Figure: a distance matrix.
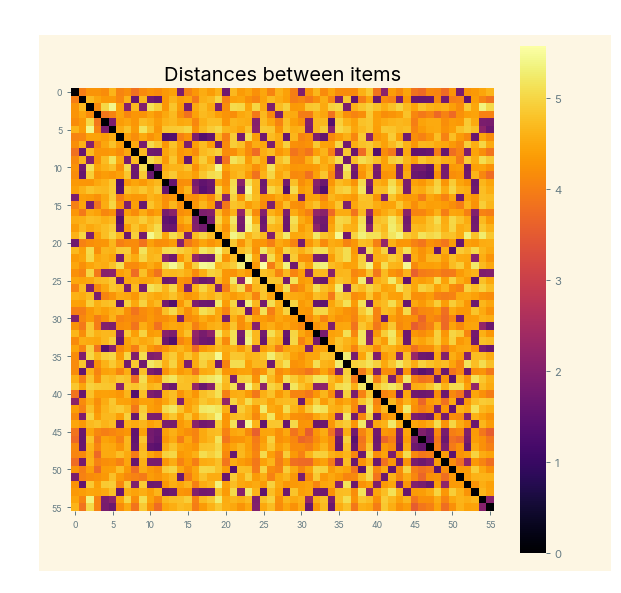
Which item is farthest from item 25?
23
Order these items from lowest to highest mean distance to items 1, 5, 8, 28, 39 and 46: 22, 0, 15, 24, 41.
22, 24, 0, 41, 15
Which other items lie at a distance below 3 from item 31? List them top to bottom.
4, 5, 24, 34, 54, 55
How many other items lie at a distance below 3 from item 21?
4
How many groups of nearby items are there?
8
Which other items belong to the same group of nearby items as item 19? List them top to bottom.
2, 7, 9, 15, 26, 36
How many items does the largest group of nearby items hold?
14
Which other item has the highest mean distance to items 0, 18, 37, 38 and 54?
19
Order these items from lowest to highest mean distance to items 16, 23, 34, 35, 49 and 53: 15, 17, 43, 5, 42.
43, 17, 5, 15, 42
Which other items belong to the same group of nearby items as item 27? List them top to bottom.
3
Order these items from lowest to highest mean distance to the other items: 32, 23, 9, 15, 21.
32, 15, 9, 21, 23
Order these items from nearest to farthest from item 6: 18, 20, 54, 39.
18, 39, 20, 54
